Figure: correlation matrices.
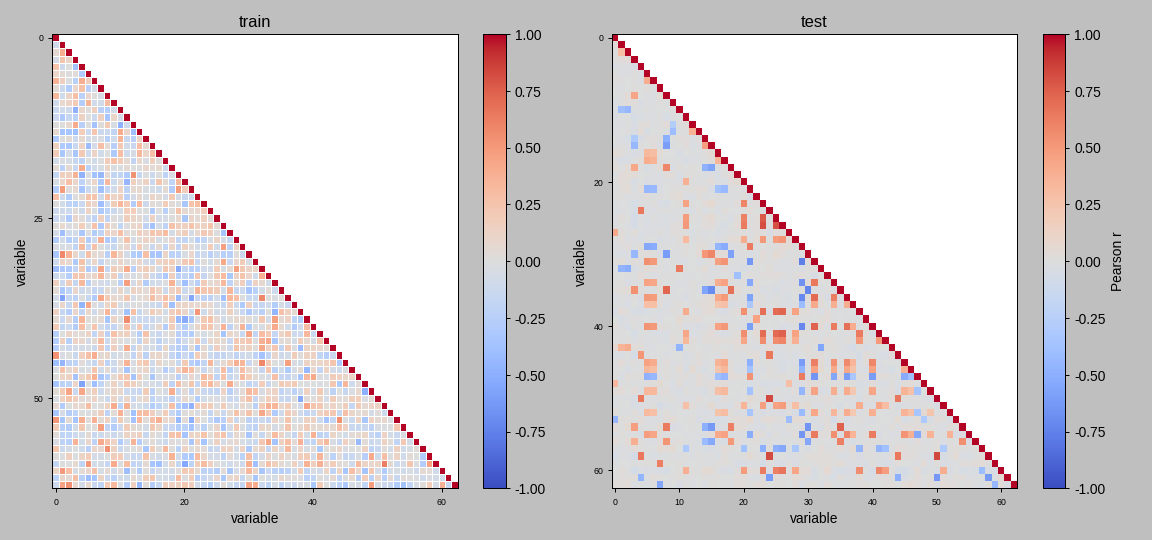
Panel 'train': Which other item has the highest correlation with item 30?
1
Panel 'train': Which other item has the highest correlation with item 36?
32
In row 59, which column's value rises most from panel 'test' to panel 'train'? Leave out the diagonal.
51
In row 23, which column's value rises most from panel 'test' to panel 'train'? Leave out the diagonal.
57
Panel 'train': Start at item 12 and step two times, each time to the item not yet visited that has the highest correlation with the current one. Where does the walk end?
21
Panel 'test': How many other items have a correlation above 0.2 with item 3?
5
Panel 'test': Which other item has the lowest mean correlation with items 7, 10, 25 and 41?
57
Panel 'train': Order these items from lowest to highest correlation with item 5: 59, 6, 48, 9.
48, 6, 9, 59
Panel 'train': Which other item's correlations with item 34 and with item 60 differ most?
11
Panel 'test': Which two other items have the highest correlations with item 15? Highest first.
30, 14
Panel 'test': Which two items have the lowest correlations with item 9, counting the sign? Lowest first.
13, 12
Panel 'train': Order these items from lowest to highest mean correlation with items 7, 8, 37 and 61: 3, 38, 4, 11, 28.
4, 11, 28, 38, 3
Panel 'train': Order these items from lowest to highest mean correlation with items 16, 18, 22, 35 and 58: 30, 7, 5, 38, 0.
30, 7, 5, 0, 38
